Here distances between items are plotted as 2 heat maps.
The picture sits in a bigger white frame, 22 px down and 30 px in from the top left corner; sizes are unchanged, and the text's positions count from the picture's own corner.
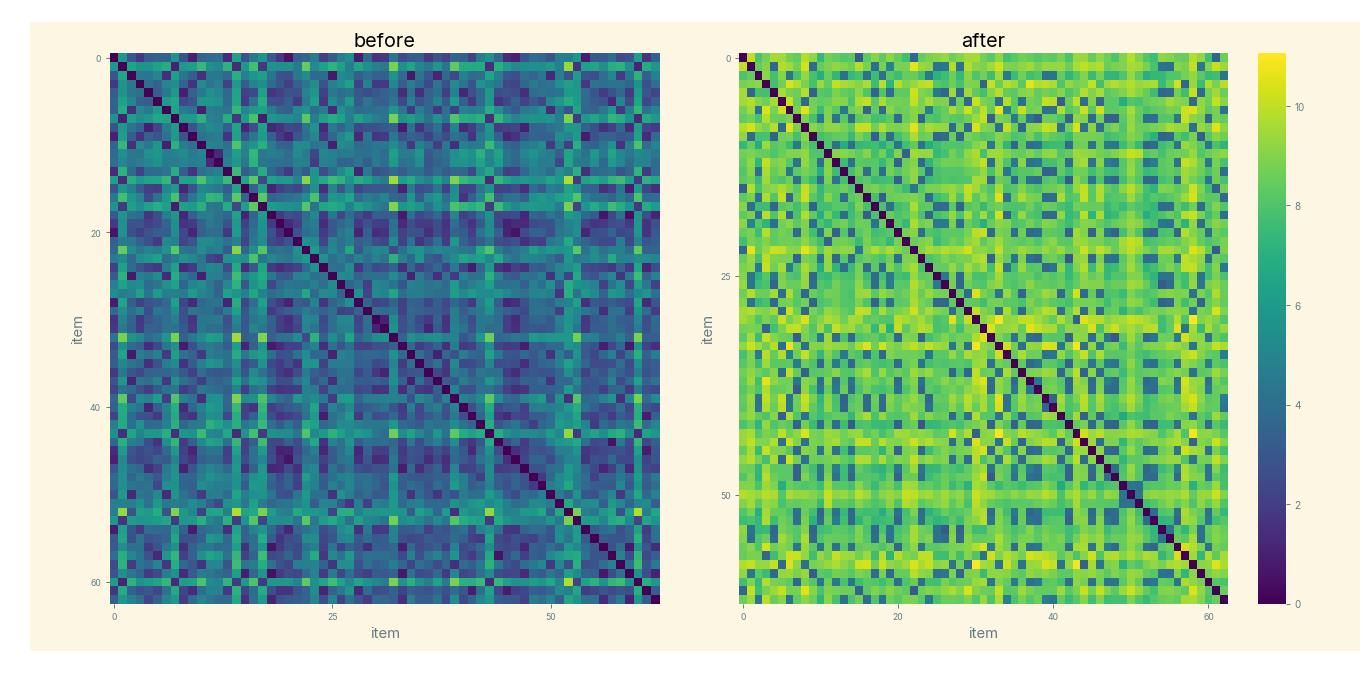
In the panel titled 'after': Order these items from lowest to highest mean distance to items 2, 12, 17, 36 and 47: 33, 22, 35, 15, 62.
35, 62, 33, 15, 22
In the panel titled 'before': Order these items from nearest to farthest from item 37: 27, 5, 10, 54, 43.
10, 54, 27, 5, 43
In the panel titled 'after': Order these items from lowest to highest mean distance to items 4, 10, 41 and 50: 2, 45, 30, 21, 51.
51, 45, 2, 21, 30
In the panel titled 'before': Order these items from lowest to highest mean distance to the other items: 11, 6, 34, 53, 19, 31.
19, 31, 34, 6, 11, 53
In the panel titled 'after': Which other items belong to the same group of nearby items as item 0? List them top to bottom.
15, 22, 61
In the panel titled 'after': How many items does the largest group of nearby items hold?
18
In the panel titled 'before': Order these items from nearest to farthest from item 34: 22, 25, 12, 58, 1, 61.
25, 58, 61, 12, 22, 1
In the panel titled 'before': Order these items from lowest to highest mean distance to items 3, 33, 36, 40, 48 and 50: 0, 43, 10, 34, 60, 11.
0, 34, 10, 11, 43, 60
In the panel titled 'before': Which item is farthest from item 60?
52
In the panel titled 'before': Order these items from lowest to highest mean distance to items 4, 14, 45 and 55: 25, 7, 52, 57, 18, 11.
18, 57, 25, 7, 11, 52
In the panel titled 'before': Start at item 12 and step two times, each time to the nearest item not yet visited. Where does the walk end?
23
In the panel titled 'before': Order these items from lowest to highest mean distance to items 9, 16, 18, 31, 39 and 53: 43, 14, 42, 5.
5, 42, 43, 14
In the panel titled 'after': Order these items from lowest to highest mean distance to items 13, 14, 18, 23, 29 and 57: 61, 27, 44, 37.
37, 27, 44, 61
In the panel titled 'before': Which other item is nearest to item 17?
7
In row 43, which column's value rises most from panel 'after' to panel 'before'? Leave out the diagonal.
30
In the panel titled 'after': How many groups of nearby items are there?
9
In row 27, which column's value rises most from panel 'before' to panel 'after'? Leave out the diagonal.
51
